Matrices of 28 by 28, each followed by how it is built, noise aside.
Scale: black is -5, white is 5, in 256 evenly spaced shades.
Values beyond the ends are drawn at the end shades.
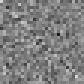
diagonal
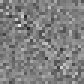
banded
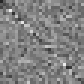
diagonal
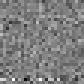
uneven rows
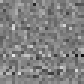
uneven rows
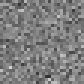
noise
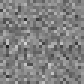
low rank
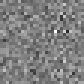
low rank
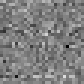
uneven rows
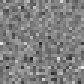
uneven rows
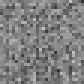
blocks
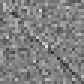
diagonal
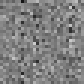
uneven columns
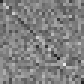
diagonal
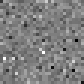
sparse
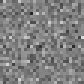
uneven rows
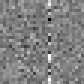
uneven columns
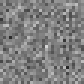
noise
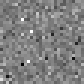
sparse
